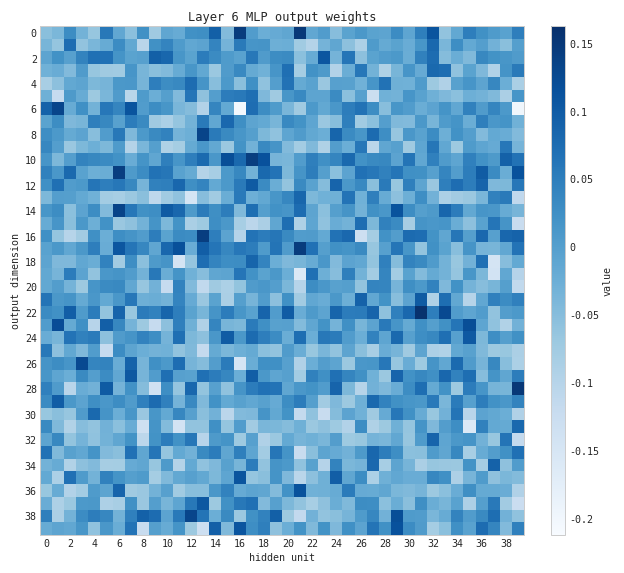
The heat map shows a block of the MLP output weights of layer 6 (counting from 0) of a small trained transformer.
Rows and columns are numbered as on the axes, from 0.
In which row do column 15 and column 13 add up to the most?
10
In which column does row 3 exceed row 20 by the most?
39
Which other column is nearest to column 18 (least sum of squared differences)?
30
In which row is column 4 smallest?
23
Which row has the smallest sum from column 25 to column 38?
25
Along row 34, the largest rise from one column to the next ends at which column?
37
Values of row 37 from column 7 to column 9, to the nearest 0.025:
0.025 -0.075 0
